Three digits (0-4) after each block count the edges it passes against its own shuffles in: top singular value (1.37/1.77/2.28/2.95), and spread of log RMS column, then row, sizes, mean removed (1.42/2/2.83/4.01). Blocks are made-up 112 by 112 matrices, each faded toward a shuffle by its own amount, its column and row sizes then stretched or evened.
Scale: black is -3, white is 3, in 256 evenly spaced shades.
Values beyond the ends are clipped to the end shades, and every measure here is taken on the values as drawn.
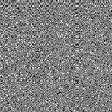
4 1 1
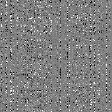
0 4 2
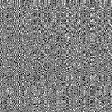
4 2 1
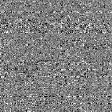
2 1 3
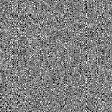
3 2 0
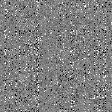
2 3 1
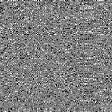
3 0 2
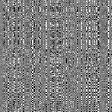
4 4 1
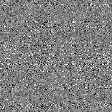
1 0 3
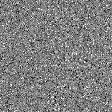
1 0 0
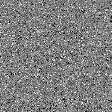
1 1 1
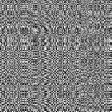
4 3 3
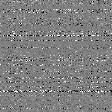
1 2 4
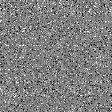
1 0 2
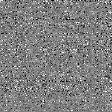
0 2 3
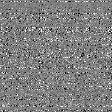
0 1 4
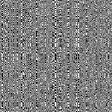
4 4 0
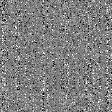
2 3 0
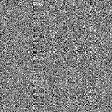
3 2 1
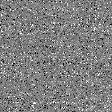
0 1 2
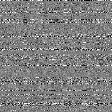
3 0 4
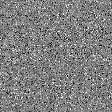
1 0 2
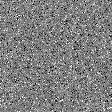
1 0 0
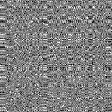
4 1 3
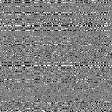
4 0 4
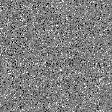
1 1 1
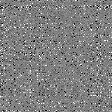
2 2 3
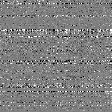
3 1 4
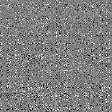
0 3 3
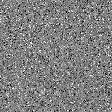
1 0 0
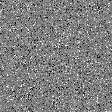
0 1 0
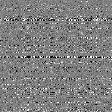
3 1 4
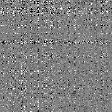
0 3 3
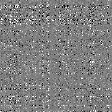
1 3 3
